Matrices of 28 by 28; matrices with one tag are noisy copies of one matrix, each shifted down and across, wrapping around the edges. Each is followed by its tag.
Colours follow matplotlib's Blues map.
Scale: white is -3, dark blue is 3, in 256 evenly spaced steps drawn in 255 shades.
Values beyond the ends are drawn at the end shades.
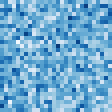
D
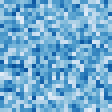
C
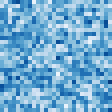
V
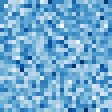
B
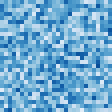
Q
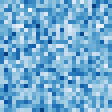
D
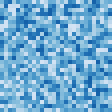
Q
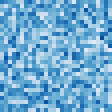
B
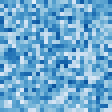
Q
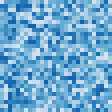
Q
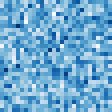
D
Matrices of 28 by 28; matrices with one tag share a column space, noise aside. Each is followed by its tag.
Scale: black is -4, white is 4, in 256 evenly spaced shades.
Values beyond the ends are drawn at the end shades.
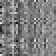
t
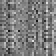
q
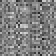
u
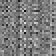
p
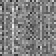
u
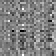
q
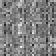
t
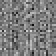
q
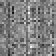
t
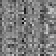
t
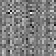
p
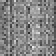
u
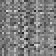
p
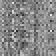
q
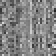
t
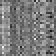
u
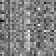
q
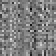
q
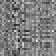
q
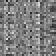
u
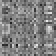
t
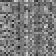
u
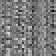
p
